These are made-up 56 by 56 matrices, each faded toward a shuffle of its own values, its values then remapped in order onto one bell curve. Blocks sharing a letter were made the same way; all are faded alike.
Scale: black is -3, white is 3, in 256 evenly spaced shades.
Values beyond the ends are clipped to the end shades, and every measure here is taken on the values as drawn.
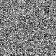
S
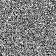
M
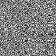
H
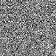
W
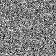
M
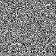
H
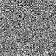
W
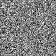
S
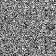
W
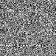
W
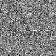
W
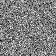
M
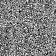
M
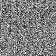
M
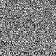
H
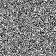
M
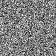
M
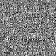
H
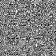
H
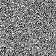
S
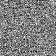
S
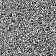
M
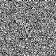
W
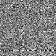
W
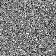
M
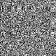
W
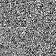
S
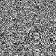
W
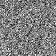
S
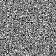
S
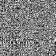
W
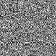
W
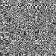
H
